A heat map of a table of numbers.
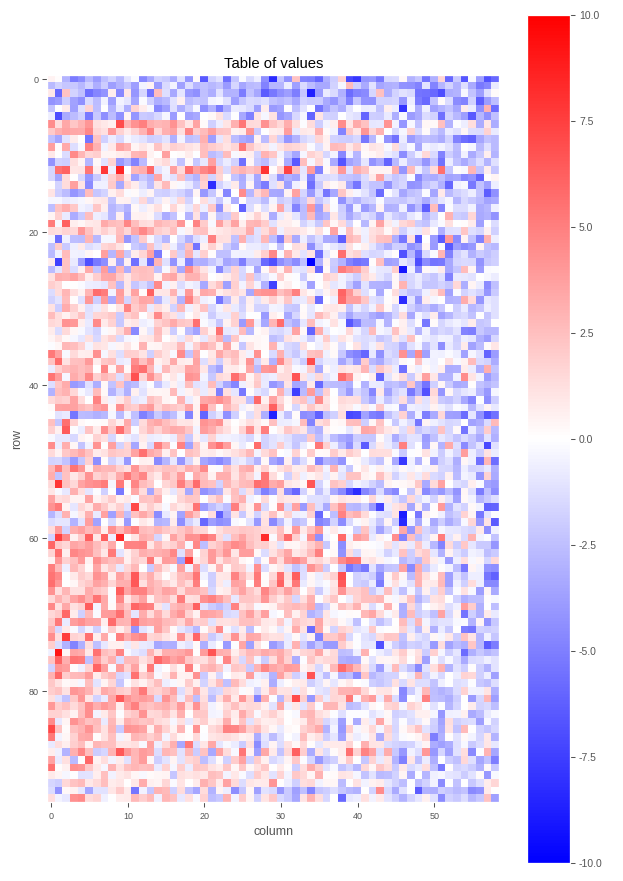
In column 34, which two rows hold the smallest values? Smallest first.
24, 2
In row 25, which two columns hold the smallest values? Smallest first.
46, 35
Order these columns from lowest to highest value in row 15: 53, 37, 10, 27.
37, 53, 10, 27
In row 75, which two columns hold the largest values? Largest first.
1, 21
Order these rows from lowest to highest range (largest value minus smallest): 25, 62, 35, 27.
35, 62, 27, 25
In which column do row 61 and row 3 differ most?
0
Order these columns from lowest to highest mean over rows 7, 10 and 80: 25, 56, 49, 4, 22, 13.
56, 22, 25, 49, 13, 4
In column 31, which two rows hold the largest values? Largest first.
12, 60
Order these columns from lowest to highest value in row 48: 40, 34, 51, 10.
51, 40, 34, 10
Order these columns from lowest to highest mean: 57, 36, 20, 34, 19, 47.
57, 47, 36, 34, 20, 19
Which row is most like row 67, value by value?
6
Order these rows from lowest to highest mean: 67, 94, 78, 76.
94, 78, 76, 67
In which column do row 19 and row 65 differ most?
43
